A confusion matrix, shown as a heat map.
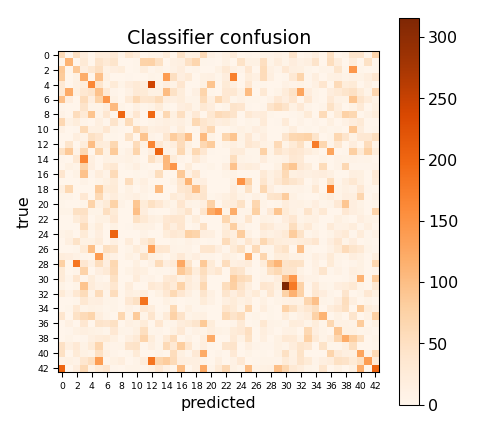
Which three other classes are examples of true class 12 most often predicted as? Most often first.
34, 4, 20
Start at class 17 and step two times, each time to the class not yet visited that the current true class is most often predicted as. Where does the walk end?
7
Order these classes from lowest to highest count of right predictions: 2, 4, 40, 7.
2, 7, 40, 4
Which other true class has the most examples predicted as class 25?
27
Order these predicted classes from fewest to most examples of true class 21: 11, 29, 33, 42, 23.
11, 33, 42, 29, 23
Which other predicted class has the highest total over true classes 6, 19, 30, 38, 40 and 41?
5
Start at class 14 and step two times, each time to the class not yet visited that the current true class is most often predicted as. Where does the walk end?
23
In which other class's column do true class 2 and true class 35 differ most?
39
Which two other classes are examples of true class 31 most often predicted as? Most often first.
30, 3
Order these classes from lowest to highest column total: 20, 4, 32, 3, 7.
20, 4, 32, 7, 3
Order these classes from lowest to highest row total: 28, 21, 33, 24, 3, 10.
10, 33, 24, 3, 21, 28
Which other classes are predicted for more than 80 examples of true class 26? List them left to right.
4, 12, 32
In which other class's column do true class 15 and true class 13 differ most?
36
